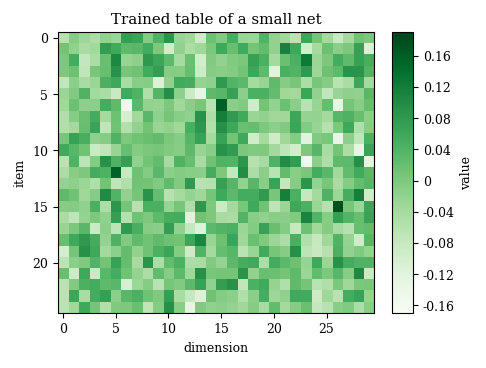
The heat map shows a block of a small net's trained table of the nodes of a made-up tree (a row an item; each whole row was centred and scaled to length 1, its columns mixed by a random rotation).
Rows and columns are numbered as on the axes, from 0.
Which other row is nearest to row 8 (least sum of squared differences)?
7
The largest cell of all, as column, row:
26, 15
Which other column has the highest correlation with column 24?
17
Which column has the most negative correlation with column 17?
10
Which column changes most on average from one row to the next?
23
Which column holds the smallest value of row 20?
0
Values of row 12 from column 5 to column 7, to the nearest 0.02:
0.16 -0.08 0.02
